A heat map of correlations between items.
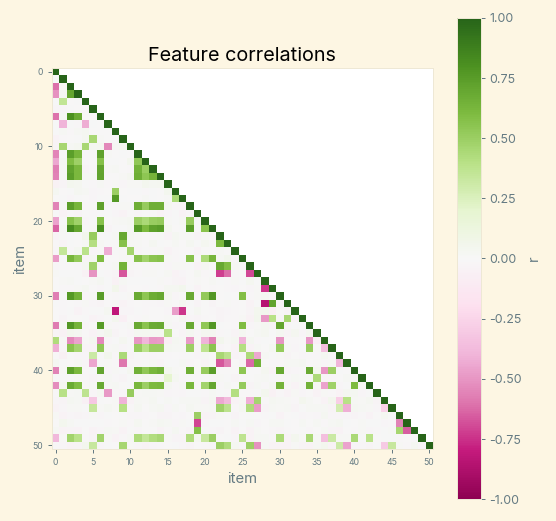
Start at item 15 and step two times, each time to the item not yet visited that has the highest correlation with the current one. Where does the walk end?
41
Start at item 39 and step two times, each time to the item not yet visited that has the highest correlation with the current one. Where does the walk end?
44
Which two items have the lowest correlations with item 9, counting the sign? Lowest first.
27, 39
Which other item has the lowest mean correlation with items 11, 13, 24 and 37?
0
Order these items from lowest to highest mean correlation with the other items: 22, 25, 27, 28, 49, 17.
27, 28, 17, 22, 49, 25
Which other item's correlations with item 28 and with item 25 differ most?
31
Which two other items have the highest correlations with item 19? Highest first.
48, 46
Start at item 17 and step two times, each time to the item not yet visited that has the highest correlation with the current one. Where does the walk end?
16
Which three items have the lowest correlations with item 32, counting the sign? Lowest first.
8, 17, 16
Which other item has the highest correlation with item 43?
10
